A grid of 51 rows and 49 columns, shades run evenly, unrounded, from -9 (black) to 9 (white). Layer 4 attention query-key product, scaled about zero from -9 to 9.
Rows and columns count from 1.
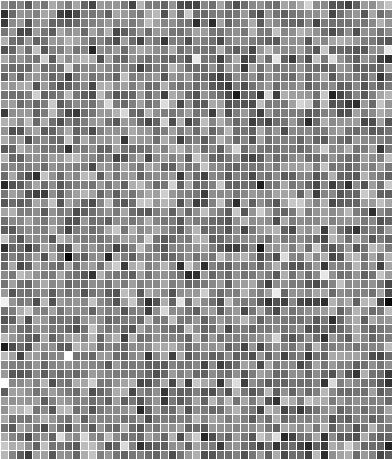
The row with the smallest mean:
42
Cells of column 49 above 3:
8
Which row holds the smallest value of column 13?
7
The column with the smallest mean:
29
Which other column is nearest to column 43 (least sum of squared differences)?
44
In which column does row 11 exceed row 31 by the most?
34
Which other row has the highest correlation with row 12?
23
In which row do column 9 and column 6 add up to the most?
40
